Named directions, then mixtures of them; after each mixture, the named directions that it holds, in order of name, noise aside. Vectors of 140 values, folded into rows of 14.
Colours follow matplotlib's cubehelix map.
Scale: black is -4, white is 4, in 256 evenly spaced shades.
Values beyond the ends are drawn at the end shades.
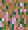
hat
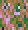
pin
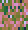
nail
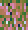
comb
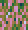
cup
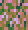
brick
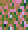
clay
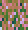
hat.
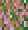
clay, nail, pin.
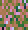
clay, cup, pin.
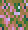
pin.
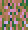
brick, clay, comb.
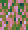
cup.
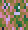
pin.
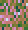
brick, pin.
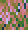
clay, hat, pin.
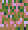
nail.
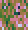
pin.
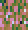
cup, hat, nail.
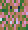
brick, cup, nail.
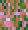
cup, nail, pin.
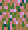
brick, clay.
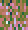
comb.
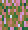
clay, comb, nail.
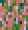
cup.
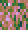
cup, pin.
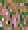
comb, hat.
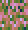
nail.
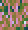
cup, nail.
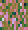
hat.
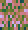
brick, hat, nail.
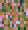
brick, comb, nail.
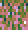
comb, cup, pin.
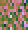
clay.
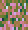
comb, hat.
